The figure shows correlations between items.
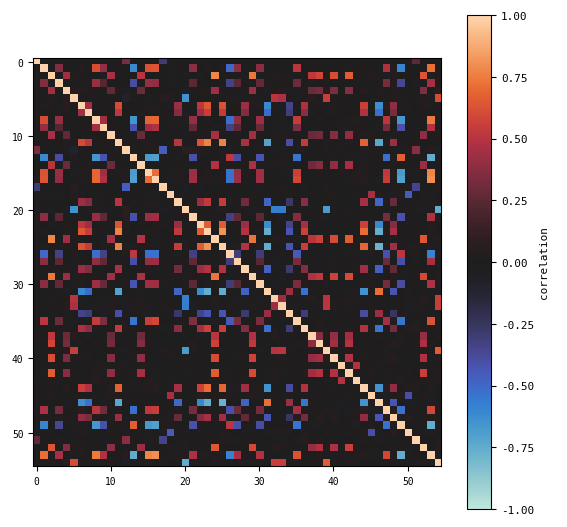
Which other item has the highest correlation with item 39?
54
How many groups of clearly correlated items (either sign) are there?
7
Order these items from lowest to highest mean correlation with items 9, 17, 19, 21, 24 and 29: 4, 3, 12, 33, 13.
13, 12, 33, 3, 4
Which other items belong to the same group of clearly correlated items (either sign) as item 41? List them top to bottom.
43
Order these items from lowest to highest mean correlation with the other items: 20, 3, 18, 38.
20, 18, 3, 38
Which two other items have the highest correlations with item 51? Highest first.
12, 0
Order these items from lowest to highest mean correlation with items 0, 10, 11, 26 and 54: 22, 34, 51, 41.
34, 41, 51, 22
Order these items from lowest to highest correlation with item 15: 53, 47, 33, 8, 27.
33, 27, 47, 8, 53
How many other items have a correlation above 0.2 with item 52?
10
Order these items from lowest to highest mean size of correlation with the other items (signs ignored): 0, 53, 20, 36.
0, 20, 36, 53
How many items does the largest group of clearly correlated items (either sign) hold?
15
